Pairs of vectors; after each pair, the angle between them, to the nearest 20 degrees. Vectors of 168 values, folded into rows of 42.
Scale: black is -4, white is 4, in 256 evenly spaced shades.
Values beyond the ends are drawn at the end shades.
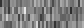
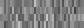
60 degrees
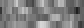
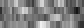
20 degrees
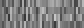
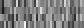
60 degrees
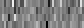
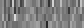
20 degrees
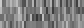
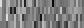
80 degrees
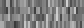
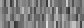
40 degrees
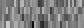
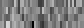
20 degrees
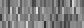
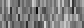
160 degrees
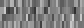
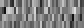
160 degrees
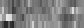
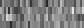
60 degrees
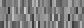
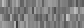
100 degrees
